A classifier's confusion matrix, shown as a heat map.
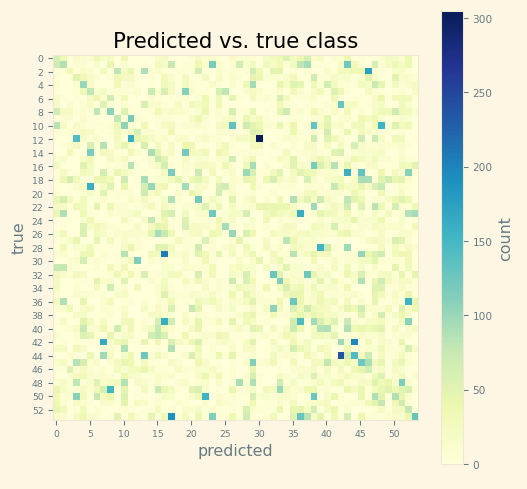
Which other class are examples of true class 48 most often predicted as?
51
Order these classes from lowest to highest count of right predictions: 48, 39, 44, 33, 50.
48, 39, 50, 33, 44
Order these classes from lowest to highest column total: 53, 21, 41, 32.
53, 32, 41, 21
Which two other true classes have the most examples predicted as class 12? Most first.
30, 11
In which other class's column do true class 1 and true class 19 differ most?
5
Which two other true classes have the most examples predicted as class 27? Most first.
48, 1
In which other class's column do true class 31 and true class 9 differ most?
11
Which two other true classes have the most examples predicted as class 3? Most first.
12, 50
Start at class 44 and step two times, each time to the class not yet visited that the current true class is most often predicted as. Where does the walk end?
7
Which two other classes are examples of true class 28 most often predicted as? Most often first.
39, 43
